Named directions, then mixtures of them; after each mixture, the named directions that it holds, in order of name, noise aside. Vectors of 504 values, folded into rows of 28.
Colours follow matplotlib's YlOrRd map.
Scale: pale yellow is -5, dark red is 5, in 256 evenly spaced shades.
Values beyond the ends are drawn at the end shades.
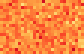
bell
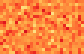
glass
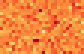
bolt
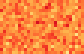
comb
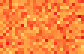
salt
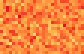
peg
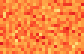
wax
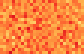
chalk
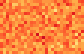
comb, salt, wax.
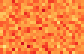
chalk, comb, glass.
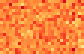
bell, salt.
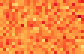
salt.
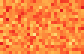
peg.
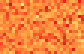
bell, comb, salt.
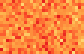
bell, chalk, comb.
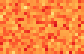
comb, glass.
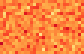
glass, wax.
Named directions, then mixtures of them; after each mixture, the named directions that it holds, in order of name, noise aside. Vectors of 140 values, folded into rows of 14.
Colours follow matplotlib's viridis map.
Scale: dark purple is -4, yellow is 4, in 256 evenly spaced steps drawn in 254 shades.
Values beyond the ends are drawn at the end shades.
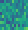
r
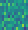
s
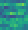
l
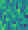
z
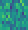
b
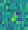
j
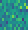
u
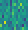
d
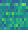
b, l, u.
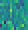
b, d.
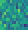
z.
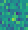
j.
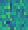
b, d, r.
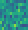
l, s, z.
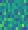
s.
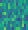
j, s, z.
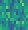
b, j.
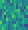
z.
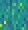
d.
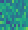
r.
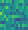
b, l, r.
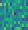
s, u.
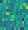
b, j, u.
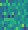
l, s.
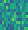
j.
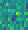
j.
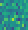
j, s.
